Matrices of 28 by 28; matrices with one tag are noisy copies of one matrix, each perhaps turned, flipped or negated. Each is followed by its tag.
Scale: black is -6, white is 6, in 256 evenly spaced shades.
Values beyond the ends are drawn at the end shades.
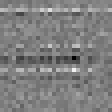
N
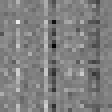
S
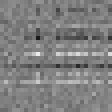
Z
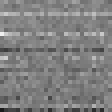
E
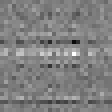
N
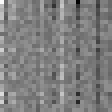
E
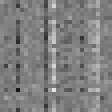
S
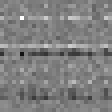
S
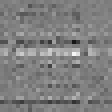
N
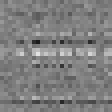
N
